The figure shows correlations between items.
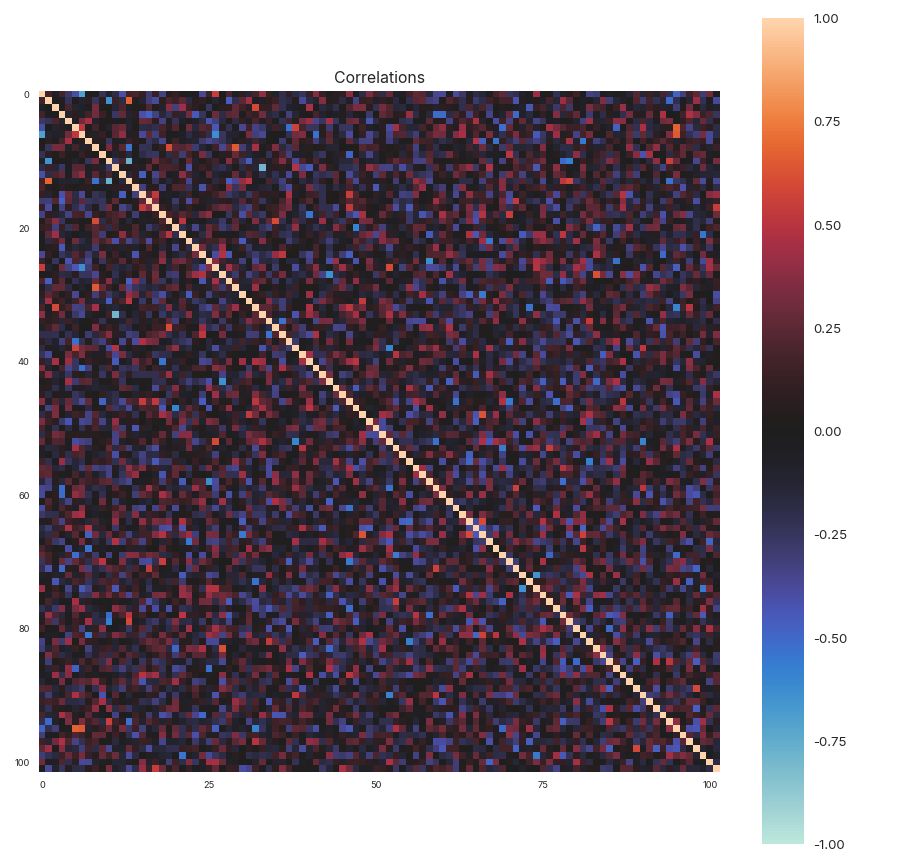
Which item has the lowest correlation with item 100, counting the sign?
67
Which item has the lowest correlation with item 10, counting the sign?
13
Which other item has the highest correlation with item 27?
83
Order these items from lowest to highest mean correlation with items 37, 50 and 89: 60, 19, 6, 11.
6, 60, 19, 11
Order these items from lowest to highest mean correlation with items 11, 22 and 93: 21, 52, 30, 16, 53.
30, 16, 21, 52, 53
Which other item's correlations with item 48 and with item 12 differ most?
55
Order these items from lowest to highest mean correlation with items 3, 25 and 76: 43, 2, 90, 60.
43, 2, 60, 90
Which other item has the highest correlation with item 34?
82
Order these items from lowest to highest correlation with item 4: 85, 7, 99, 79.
79, 85, 99, 7
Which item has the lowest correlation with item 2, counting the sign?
73
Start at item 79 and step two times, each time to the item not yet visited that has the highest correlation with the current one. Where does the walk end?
1
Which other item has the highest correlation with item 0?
26
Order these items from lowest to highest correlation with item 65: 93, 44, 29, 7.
29, 44, 93, 7
